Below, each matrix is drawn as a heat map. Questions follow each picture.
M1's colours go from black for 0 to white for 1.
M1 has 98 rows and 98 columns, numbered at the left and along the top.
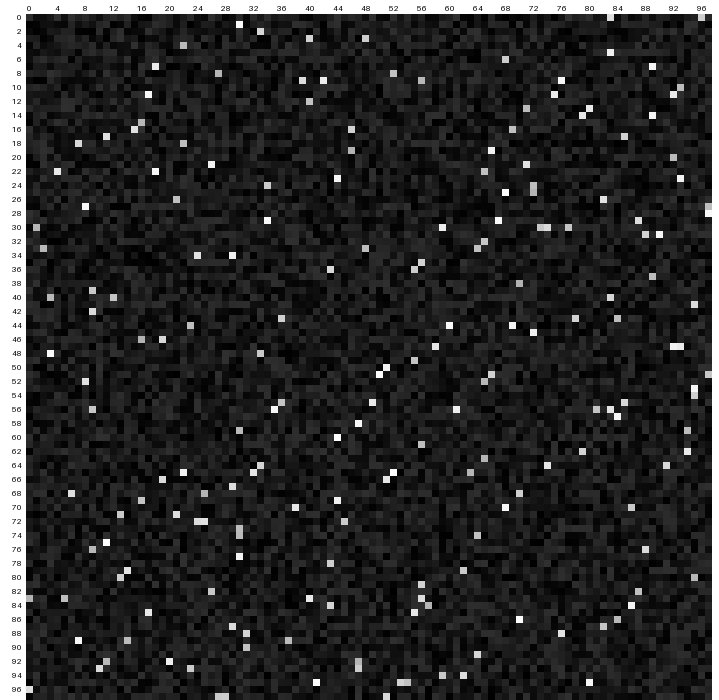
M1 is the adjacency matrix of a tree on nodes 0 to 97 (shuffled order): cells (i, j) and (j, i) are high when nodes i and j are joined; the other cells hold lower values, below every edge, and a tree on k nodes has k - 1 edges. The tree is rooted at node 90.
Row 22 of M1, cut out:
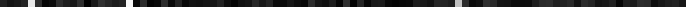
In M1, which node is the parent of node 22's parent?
7
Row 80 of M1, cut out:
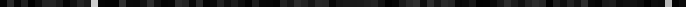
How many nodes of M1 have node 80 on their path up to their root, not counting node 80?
4
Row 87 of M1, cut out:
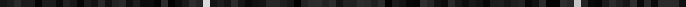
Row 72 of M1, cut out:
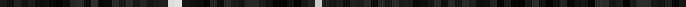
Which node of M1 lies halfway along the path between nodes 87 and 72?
34
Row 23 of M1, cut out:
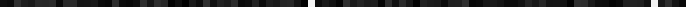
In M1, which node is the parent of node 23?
44
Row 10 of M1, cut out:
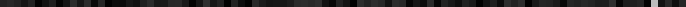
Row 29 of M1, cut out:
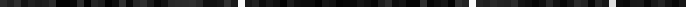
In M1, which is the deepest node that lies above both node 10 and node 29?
93
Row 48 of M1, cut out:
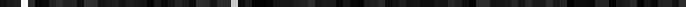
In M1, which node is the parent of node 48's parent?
40
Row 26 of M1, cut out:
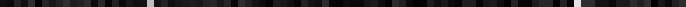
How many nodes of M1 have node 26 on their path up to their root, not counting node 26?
8
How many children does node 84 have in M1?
2
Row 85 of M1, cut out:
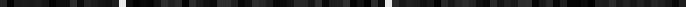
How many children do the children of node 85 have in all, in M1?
2
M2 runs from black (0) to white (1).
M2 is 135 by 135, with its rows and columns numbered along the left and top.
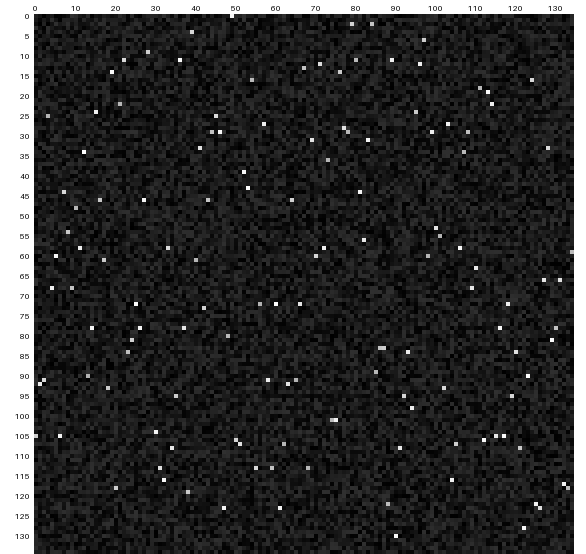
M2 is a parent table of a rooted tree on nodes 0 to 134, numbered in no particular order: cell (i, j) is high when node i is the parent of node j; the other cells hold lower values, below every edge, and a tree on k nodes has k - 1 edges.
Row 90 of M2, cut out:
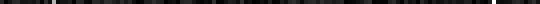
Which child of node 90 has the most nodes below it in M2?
123
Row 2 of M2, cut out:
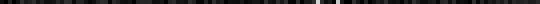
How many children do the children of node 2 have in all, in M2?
3
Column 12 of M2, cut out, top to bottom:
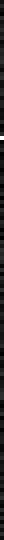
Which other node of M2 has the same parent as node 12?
107
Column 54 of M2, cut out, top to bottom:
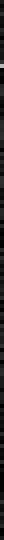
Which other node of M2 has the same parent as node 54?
124
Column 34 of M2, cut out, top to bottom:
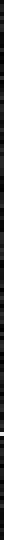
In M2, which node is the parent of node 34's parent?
29
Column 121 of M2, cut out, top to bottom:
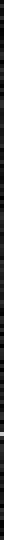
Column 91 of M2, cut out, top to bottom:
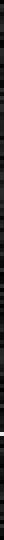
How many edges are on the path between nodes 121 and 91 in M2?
2
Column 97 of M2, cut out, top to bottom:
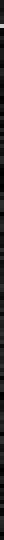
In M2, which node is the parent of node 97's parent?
105
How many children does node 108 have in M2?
3
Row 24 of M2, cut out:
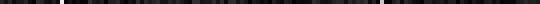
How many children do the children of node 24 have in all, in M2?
3
